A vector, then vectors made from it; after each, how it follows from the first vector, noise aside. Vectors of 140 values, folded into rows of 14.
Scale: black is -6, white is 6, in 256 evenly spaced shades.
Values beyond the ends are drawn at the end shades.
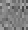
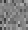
reversed.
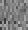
reversed.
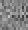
wrapped around.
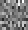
wrapped around, negated, scaled up.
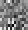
wrapped around, negated, scaled up.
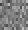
negated.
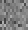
reversed.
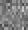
negated.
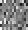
reversed, negated, scaled up.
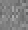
wrapped around, negated, shrunk.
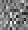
wrapped around, negated, scaled up.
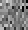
scaled up.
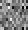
scaled up.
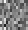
reversed, negated, scaled up.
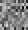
scaled up.
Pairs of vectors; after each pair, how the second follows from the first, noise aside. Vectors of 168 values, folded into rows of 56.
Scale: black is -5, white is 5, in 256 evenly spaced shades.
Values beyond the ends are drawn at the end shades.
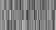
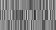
shuffled.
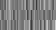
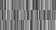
copied.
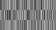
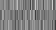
wrapped around, negated, partly zeroed.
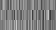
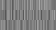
reversed, shrunk.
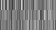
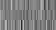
wrapped around, negated, partly zeroed.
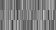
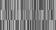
shuffled.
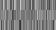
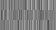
wrapped around, shrunk.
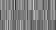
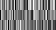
scaled up.
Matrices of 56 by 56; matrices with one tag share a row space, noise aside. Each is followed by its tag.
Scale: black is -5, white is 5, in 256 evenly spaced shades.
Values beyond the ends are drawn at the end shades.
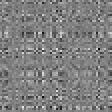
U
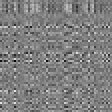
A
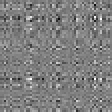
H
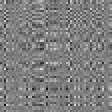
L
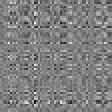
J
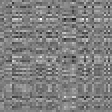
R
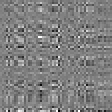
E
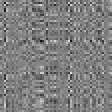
L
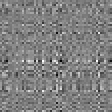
U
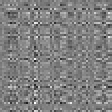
J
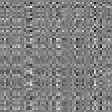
H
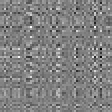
H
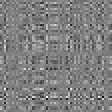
L
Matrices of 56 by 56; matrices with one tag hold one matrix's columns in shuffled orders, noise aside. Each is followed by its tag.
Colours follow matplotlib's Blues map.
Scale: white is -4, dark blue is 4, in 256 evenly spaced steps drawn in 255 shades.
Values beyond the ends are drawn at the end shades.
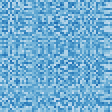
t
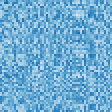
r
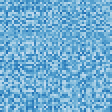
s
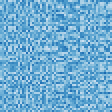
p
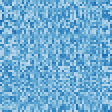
r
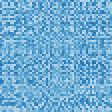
t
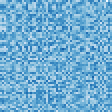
p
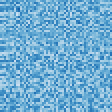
s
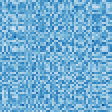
p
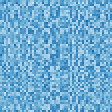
r
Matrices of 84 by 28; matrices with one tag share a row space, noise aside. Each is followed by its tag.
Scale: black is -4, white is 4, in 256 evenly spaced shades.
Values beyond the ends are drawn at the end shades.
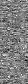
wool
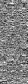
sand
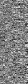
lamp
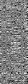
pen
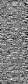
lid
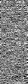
pen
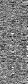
sand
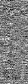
wool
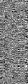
lamp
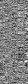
lamp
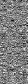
sand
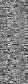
wool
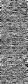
lid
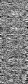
lid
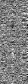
sand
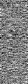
lid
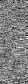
lamp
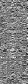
sand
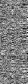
sand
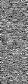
lid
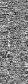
wool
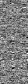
sand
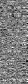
sand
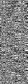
pen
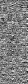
sand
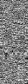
lamp
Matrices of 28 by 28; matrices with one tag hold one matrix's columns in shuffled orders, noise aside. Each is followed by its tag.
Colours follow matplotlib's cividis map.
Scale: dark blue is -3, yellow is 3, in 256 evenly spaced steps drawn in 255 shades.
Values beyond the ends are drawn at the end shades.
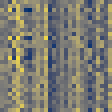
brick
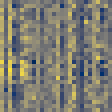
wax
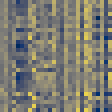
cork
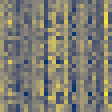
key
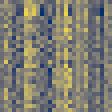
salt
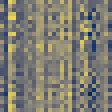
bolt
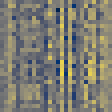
wax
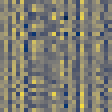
bolt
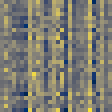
cork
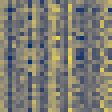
brick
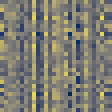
bolt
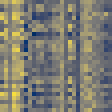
bolt
